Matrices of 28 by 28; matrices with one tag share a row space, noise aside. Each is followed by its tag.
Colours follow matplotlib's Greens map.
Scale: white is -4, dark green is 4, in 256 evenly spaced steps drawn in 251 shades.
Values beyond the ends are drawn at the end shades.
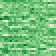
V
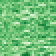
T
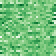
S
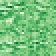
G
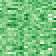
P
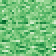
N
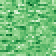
G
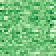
S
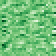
N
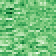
G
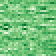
V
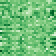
S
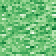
N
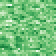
G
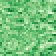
P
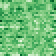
S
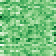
S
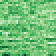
V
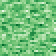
N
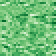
N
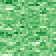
G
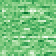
T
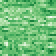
V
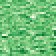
N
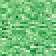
N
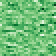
P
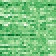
V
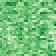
P
